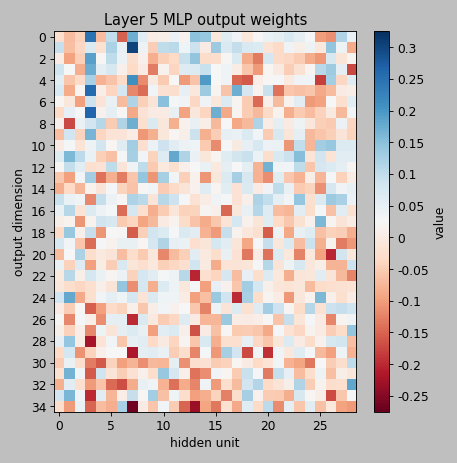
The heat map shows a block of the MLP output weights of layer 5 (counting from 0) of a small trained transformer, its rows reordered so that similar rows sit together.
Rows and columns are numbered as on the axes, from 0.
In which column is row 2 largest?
3
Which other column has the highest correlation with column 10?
11
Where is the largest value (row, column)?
1, 7
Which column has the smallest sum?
13
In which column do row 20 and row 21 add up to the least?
26
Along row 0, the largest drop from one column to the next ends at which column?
4
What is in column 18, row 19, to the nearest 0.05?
-0.1
